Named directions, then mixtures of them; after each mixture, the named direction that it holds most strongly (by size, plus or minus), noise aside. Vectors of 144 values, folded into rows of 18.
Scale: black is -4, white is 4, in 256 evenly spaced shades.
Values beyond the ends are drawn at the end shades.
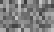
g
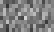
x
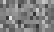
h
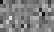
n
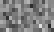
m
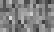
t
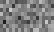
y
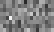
t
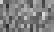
x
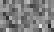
m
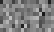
n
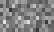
y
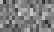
x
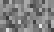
m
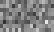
y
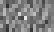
x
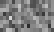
m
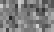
h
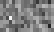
m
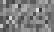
h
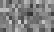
t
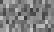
x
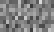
x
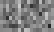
m
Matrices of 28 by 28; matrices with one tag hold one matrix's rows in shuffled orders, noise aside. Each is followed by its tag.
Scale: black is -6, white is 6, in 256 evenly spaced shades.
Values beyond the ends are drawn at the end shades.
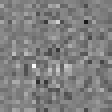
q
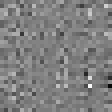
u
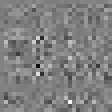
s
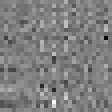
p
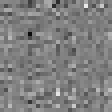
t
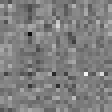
t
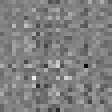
q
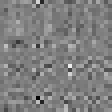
s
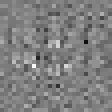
q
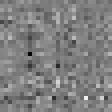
t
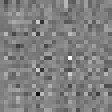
s
